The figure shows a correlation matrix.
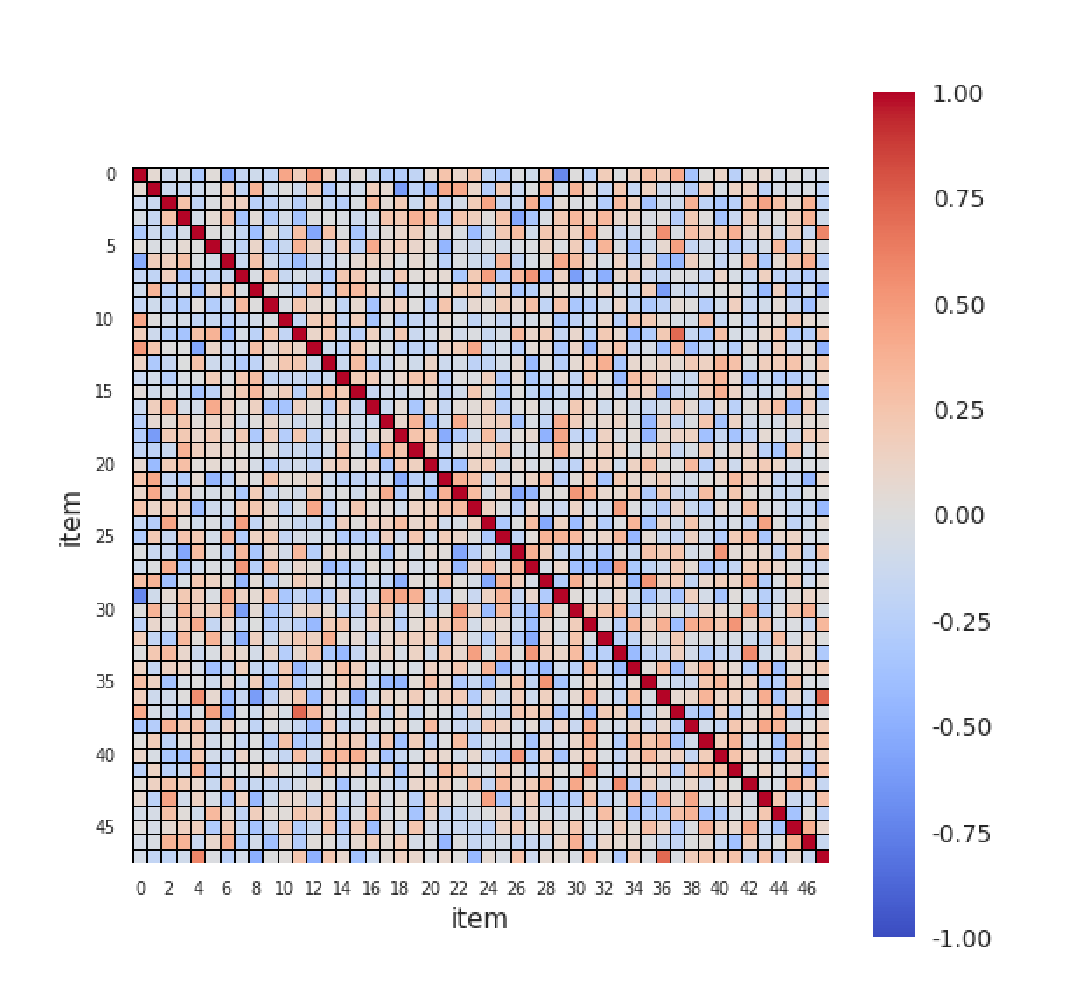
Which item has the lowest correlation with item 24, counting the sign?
28
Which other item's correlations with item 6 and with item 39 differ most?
36
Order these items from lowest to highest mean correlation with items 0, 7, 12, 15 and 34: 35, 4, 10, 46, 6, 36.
4, 6, 36, 46, 35, 10
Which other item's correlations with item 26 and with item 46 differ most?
3
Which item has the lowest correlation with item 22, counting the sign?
26
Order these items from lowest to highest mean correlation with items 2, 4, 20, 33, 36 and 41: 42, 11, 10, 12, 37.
12, 10, 37, 11, 42
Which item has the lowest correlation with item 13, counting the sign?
27
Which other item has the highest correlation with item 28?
35
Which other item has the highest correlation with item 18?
29
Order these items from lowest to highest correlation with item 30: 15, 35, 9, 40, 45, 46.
9, 15, 35, 40, 45, 46
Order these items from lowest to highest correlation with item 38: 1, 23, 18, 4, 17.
1, 23, 17, 18, 4
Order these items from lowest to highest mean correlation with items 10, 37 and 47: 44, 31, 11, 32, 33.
33, 31, 44, 32, 11
